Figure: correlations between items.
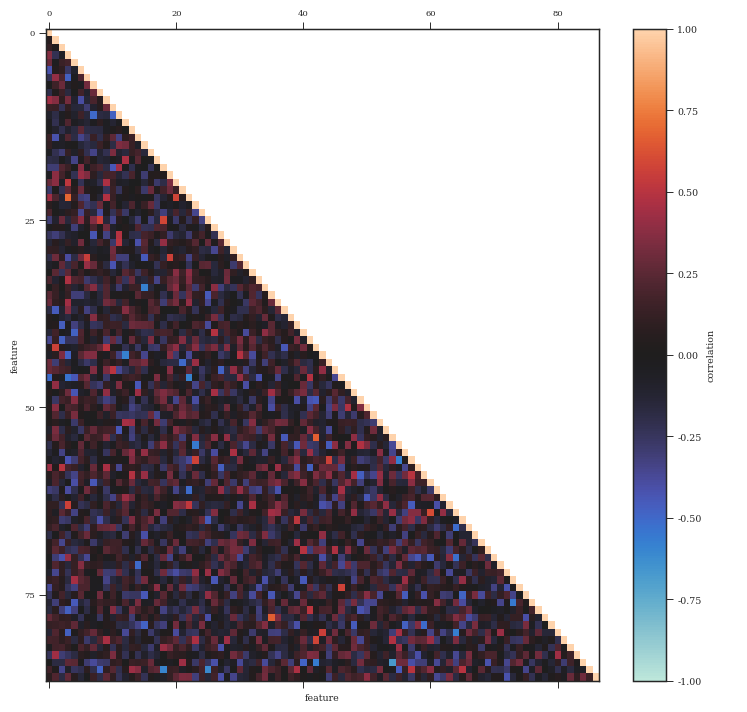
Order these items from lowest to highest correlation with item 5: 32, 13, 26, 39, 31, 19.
39, 26, 31, 32, 13, 19
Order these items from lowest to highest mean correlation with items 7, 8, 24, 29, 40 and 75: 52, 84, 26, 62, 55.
84, 62, 52, 26, 55
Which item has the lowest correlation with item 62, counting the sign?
50
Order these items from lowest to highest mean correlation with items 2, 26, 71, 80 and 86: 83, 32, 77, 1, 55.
32, 77, 83, 1, 55
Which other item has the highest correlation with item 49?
55
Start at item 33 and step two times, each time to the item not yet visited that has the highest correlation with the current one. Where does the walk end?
22
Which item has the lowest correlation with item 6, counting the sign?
3
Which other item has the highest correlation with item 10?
45
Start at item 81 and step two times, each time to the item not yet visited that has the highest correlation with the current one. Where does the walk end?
54
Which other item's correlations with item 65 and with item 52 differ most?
12
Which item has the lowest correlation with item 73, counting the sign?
76
